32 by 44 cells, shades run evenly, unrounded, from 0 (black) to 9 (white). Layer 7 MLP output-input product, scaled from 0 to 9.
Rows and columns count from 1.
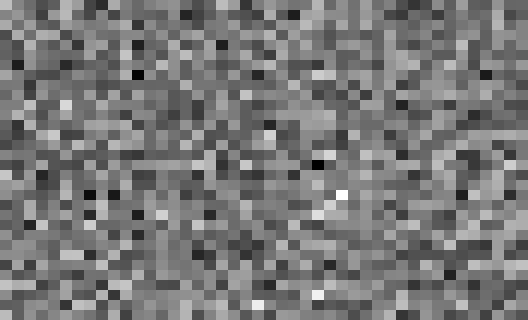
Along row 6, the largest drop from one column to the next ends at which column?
12
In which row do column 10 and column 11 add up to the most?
29
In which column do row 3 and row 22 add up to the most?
27
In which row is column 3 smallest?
23
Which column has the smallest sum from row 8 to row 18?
22
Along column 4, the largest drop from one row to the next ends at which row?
18
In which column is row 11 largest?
6
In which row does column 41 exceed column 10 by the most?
20
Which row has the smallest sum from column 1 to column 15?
16
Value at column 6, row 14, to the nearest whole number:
2
